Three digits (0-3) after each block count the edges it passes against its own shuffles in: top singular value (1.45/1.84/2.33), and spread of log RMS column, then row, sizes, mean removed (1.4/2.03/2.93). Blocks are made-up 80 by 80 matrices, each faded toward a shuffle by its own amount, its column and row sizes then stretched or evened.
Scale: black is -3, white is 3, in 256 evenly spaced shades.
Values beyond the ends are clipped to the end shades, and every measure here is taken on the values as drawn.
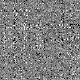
1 2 2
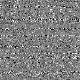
0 1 3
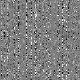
2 3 0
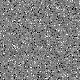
1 1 0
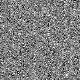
0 2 0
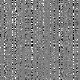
3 3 1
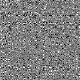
2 2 2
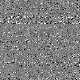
1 1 3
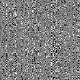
2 3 0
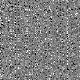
2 2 0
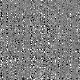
0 3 2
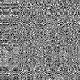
3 0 2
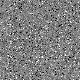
0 1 0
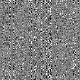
2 3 1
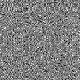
3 0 0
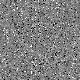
0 1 0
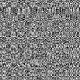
3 1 2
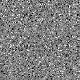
1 0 1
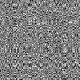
3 1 0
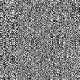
2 2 1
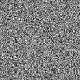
2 0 1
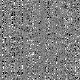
1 3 0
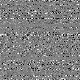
1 0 3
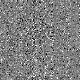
1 2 0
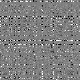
3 2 3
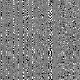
3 3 0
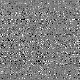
1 1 3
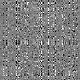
3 3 1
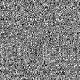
2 0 1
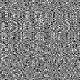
3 1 1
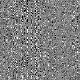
2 3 0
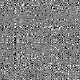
2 2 3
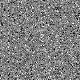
1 1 0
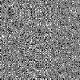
2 2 0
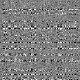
3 2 3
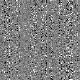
1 3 1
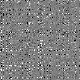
1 3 2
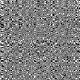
3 2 2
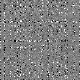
1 3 2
